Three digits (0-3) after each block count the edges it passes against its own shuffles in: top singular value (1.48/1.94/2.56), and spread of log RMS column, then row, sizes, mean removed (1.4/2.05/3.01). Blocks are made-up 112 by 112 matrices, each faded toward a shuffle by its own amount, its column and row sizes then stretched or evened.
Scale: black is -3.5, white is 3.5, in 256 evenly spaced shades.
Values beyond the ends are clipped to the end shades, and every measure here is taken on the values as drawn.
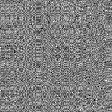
3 1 0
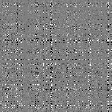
2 3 3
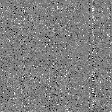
1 2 1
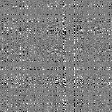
2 3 3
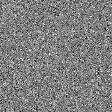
0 1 0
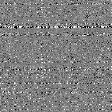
2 1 3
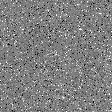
0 0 0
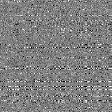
3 1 3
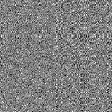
3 2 1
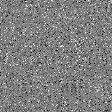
1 1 1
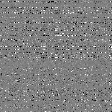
2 1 3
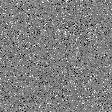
0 0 1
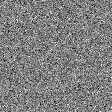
0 0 0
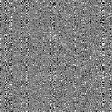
3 3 1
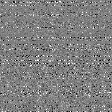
0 1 3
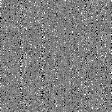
0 3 0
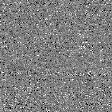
0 1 2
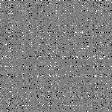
1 2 3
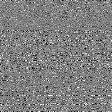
1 0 3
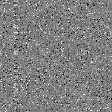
2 1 0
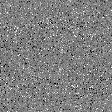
1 0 1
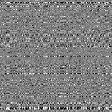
3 0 3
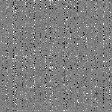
1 3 2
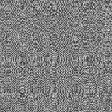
3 1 1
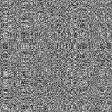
3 2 1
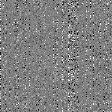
0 3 1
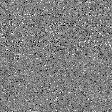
0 0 2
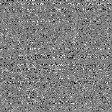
1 1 3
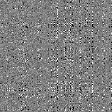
2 3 2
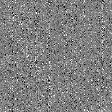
1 3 0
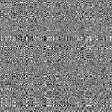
3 2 3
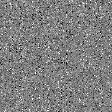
0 2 0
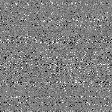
1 0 3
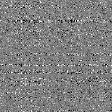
2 2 3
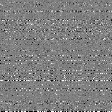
3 0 3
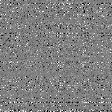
2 1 3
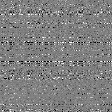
3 1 3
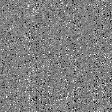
1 2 1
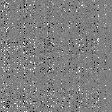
0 3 2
